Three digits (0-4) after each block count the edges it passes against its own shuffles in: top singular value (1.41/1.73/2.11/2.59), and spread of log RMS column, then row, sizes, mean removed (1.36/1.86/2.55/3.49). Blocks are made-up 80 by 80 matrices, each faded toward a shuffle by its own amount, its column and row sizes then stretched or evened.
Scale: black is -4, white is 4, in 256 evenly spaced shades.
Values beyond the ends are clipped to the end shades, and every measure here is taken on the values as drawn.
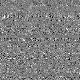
2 0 3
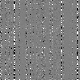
3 4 1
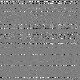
3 1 4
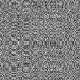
4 2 0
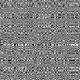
4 0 4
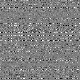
2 1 4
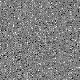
2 1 0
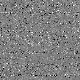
0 0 2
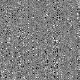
2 3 1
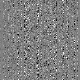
0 4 0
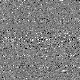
1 0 3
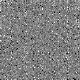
2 2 0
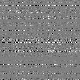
3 1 4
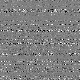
0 0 4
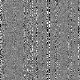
2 4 0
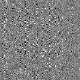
2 3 1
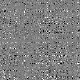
1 3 3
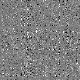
0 3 2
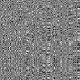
4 3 0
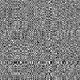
4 2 2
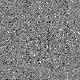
1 1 1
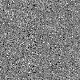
0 2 0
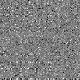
3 0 2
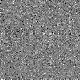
2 0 1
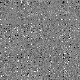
0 2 2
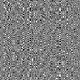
4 3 1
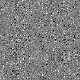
1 2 1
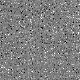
0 2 1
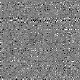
2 2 3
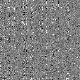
2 3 0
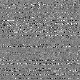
1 0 4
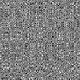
3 1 1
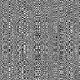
4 4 1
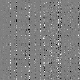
3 4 1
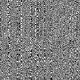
3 3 0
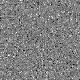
1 0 0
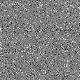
0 1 1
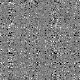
2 3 2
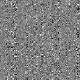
2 3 1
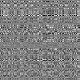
4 1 4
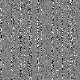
0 4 1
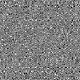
3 1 2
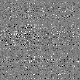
0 2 3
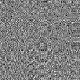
3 0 2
